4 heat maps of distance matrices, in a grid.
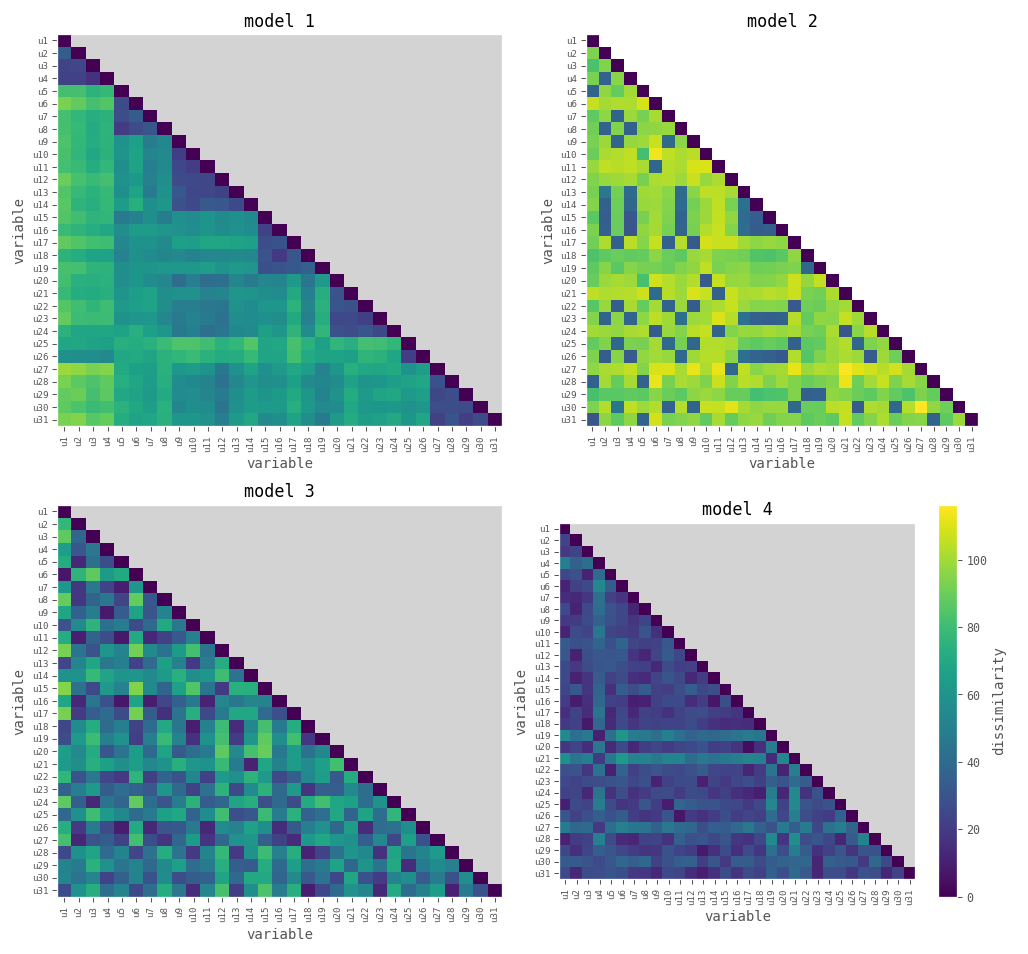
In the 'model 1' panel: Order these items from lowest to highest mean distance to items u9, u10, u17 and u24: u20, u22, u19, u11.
u11, u20, u22, u19
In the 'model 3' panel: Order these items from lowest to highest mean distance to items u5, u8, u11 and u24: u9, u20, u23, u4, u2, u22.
u2, u22, u4, u9, u23, u20
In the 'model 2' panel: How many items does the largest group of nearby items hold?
9
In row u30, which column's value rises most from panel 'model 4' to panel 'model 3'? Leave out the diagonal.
u15
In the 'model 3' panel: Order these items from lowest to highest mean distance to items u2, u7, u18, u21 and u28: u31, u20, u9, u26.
u31, u26, u9, u20
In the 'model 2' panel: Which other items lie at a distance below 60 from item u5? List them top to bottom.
u1, u28, u31
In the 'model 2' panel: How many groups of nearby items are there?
7
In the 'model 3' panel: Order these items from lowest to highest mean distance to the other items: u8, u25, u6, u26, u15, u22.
u26, u22, u8, u25, u6, u15
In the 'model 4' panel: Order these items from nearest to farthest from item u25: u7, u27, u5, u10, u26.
u10, u7, u5, u26, u27
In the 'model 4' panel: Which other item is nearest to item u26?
u11
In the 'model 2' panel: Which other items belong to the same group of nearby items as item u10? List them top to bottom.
u20
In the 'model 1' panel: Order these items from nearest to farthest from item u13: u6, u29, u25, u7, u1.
u7, u29, u6, u25, u1
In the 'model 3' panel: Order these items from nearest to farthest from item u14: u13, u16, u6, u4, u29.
u29, u13, u16, u6, u4
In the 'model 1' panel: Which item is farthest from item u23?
u1
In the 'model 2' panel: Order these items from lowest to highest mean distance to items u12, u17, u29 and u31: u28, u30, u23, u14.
u28, u30, u14, u23
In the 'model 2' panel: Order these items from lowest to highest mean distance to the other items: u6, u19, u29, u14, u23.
u14, u23, u29, u19, u6
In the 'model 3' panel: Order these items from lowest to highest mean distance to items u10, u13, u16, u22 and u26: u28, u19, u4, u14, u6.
u4, u28, u19, u6, u14
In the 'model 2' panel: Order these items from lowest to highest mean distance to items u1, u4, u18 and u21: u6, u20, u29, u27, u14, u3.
u29, u14, u6, u3, u20, u27
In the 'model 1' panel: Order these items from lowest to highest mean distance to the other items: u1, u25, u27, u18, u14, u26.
u18, u14, u27, u26, u25, u1
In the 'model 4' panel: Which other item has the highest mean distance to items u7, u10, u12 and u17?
u21
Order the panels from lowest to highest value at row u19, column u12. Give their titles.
model 4, model 1, model 3, model 2
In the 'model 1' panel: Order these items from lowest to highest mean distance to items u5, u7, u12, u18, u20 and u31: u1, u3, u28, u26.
u28, u26, u3, u1
